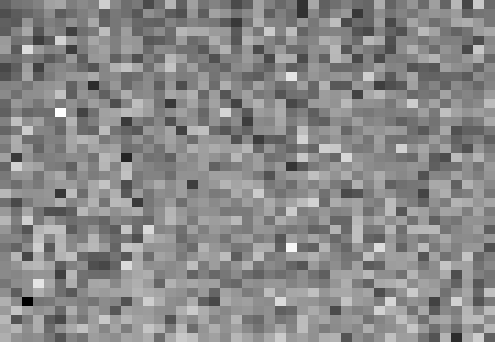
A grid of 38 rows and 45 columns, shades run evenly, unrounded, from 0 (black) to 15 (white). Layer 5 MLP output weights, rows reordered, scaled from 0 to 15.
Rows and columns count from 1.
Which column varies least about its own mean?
15
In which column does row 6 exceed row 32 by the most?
44
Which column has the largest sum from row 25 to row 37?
4
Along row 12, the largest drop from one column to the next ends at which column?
27
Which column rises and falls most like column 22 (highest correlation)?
1
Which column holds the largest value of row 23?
29
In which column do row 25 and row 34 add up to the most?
26
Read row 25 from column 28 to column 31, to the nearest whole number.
8 7 9 6
